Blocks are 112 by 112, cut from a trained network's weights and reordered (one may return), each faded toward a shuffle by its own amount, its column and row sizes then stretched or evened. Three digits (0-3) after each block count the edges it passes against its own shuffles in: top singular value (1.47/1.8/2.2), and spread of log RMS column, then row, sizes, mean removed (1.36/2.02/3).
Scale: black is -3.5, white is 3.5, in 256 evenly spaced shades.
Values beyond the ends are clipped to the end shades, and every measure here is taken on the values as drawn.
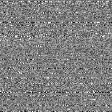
0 0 3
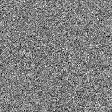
1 0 1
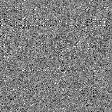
2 1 2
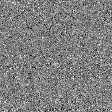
0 0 2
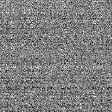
1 2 2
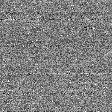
0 1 2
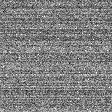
3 0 0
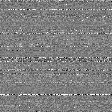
2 0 3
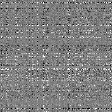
2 3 3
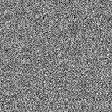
3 0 0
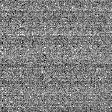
2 2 0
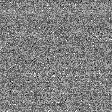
0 1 1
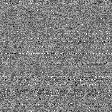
0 0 3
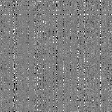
2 3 2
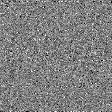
0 0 2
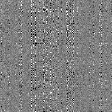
2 3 1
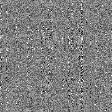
0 3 1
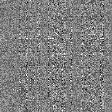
0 3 1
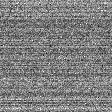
3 0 1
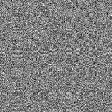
3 0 0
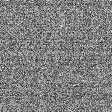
0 0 1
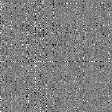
1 3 2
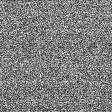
0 0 0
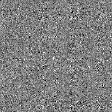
0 2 2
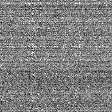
3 2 1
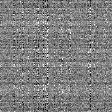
3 3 0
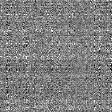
2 3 1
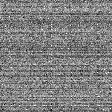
3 1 0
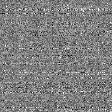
0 2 3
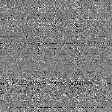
1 2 3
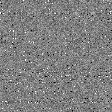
1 0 2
